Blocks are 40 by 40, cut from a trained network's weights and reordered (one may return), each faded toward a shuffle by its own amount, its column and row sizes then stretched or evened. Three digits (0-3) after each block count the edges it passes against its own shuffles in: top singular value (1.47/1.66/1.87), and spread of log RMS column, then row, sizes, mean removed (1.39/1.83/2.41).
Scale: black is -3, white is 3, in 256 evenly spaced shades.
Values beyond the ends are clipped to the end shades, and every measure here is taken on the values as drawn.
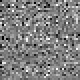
0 2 2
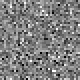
0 0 1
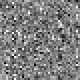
1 2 0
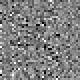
0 2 1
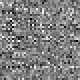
2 1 2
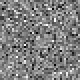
0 1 0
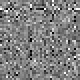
1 2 1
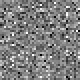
2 1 0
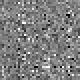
0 2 2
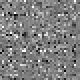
0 2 2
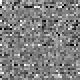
1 0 3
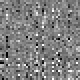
2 3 1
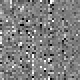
0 3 0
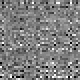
3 1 3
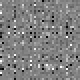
0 3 2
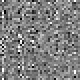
2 2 1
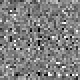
1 1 2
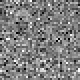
1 0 2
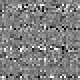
0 1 3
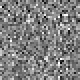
1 1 0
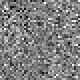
1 0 1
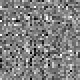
2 1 2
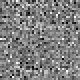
1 1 2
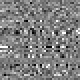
3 0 3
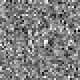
1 0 1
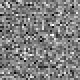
1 0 1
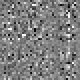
1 3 2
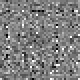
0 2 2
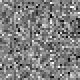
0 1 0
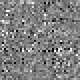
0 1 2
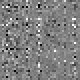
0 3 1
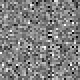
1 1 0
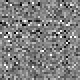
2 0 2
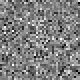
1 0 1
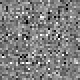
0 2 1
